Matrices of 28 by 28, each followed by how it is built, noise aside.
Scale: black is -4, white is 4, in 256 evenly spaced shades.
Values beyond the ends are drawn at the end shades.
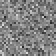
Toeplitz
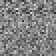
repeating columns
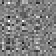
low rank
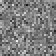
noise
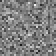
noise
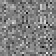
low rank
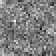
smooth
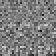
repeating columns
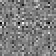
low rank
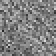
Toeplitz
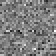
uneven rows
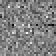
uneven rows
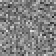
noise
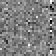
uneven columns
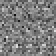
repeating columns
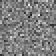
noise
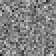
noise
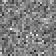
noise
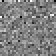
uneven rows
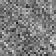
Toeplitz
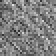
Toeplitz
